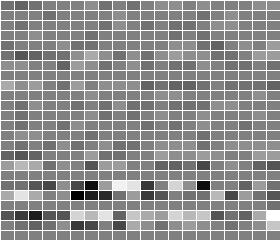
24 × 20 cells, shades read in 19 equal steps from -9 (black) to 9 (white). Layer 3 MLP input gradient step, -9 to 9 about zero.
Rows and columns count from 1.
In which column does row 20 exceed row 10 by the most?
2
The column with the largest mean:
10
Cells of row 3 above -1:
15
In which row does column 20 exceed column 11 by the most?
22
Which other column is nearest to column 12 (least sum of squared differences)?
19
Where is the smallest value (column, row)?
6, 20
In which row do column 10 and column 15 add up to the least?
17
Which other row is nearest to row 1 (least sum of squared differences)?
12
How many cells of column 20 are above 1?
5
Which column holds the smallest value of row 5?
16
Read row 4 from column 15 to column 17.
-1 0 0
